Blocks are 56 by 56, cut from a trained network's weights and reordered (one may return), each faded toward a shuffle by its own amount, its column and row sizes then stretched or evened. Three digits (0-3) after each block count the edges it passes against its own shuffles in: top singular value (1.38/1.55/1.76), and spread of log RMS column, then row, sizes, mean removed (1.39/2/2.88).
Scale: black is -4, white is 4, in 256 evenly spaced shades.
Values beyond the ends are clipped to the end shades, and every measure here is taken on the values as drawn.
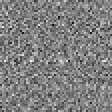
2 0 1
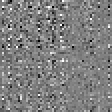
1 3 2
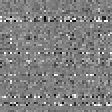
2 1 3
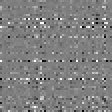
3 2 3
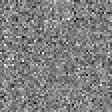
0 1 1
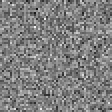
3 0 1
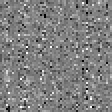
0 2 0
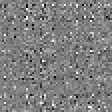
1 2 2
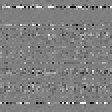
3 1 3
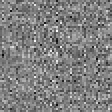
3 2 0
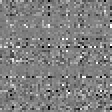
2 2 3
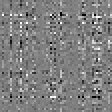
3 3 2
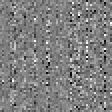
1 3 0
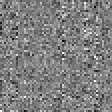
2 2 1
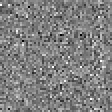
0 1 1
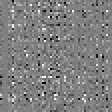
1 3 2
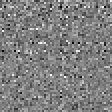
0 1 2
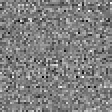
0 0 2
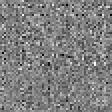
1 1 2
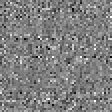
2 1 2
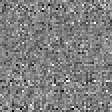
0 0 2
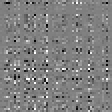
3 3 3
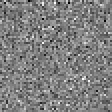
0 1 1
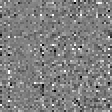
0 2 2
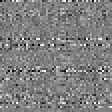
3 0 3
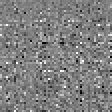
1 2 2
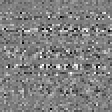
2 1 3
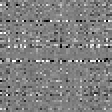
3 1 3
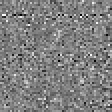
2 1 1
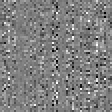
1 3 0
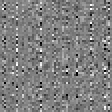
3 3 1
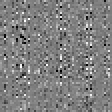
1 3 1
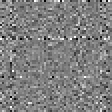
3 2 2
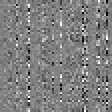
3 3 0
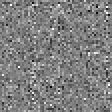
0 2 0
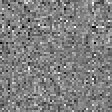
1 2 1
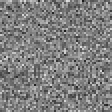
3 0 0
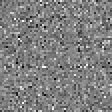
0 1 1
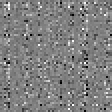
0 3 2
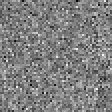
0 0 0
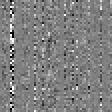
3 3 0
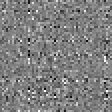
2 2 2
